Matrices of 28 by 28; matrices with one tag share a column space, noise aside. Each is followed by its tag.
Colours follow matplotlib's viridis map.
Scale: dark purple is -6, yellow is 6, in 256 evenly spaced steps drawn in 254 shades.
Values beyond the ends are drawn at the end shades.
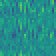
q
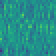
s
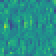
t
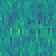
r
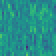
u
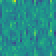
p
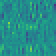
s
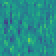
r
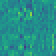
u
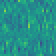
t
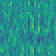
r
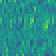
t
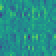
u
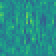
r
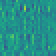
u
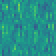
s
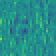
r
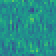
t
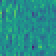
u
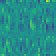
t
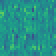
u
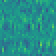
t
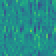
q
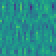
s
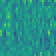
p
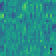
s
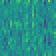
p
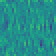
t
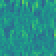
q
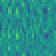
q
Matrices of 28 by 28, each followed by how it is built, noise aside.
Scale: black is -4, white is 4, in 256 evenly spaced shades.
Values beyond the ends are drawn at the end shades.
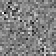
block diagonal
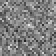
Toeplitz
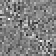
block diagonal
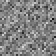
Hankel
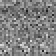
repeating columns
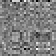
low rank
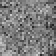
smooth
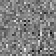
low rank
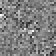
block diagonal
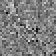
block diagonal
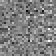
low rank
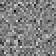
low rank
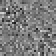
block diagonal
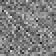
Toeplitz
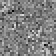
block diagonal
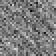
Toeplitz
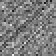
Hankel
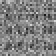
blocks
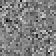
block diagonal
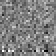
low rank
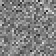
Hankel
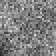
smooth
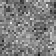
smooth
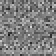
repeating columns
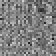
blocks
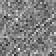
Hankel
